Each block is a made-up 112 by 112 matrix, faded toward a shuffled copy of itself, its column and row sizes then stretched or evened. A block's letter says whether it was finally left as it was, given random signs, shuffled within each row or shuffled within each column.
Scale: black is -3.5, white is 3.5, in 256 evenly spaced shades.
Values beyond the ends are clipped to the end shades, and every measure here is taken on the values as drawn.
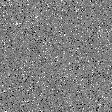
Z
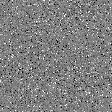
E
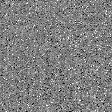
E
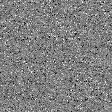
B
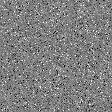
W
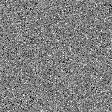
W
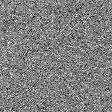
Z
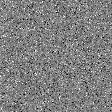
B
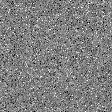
W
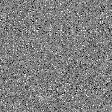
E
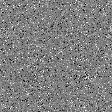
Z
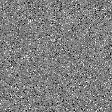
E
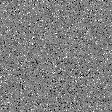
B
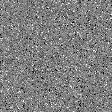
Z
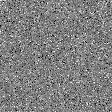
B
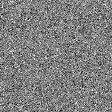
Z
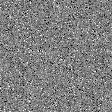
W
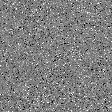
B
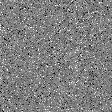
W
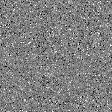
E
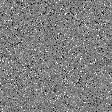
B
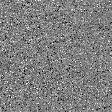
Z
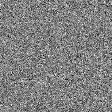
Z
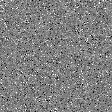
Z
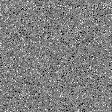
Z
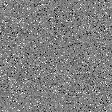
Z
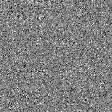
E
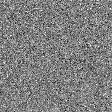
B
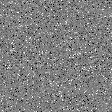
B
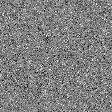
B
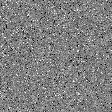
W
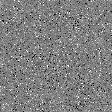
Z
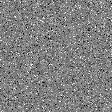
Z
